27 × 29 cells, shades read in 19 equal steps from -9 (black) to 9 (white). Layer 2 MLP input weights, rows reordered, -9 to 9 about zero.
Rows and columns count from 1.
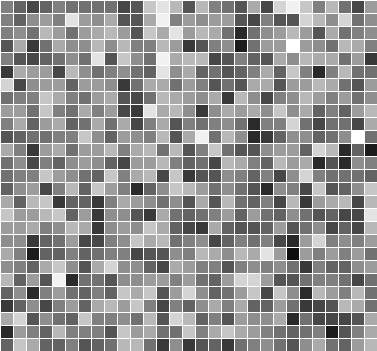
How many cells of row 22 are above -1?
15
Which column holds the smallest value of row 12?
29
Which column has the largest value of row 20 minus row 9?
16
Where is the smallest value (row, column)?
20, 23
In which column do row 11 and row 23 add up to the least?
21
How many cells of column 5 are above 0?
13
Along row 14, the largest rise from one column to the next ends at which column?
14
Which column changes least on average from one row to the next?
10
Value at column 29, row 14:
-2
